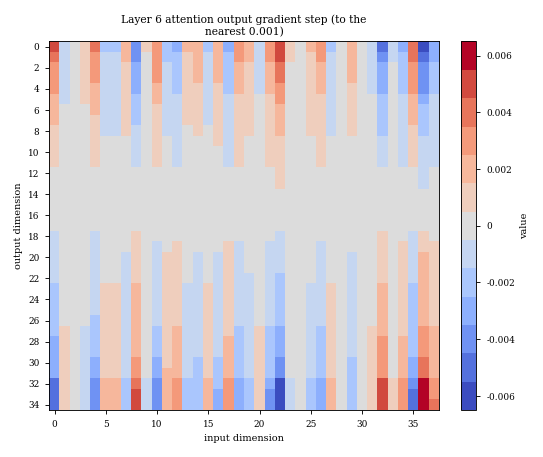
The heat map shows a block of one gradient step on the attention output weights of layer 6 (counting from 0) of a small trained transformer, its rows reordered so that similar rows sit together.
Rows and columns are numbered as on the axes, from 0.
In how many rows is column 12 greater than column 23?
16
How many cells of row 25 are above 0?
12
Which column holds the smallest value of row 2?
36
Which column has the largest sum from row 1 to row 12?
22
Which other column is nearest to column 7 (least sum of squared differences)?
19
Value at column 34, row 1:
-0.002
